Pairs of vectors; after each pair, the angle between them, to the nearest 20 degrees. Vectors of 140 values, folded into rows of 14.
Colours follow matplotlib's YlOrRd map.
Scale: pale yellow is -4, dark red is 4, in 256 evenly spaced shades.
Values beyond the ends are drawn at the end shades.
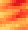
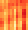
60 degrees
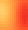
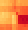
40 degrees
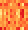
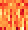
40 degrees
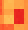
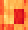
20 degrees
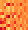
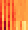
80 degrees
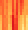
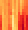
160 degrees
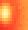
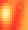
20 degrees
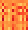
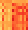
40 degrees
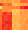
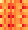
80 degrees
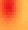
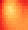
120 degrees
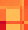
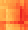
60 degrees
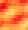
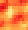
20 degrees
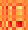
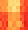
100 degrees
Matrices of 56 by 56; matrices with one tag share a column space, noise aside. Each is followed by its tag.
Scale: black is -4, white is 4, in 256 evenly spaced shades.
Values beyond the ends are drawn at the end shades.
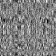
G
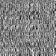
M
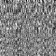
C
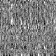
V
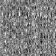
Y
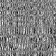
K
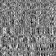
K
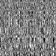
K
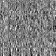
M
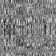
G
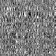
Y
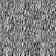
M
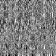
V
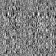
Y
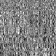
K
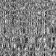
K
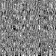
M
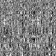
K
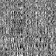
K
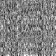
M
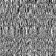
C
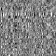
Y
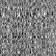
Y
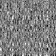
M
